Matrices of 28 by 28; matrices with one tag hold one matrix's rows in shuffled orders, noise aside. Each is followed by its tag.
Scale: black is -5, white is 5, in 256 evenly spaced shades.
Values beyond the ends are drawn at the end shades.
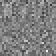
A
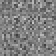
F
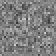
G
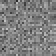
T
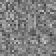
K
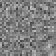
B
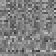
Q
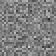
G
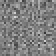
F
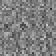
A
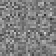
K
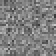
Q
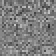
G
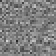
B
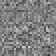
G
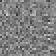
B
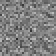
B
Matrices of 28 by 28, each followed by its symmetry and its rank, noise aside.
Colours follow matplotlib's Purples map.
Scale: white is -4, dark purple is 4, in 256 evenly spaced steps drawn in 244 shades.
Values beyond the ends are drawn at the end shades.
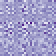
no symmetry, rank four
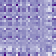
symmetric, rank two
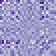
symmetric, rank three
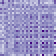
symmetric, rank three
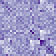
symmetric, rank four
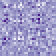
antisymmetric, rank four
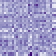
no symmetry, rank three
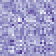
no symmetry, rank four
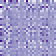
antisymmetric, rank two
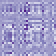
no symmetry, rank three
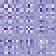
symmetric, rank two
